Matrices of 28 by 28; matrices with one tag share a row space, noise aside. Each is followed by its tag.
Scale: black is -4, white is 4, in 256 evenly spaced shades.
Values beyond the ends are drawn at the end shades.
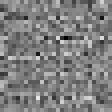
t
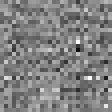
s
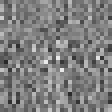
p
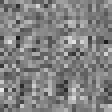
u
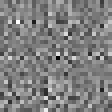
p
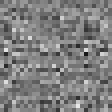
s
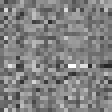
u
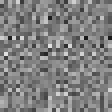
p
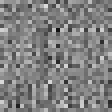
p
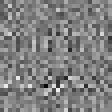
p
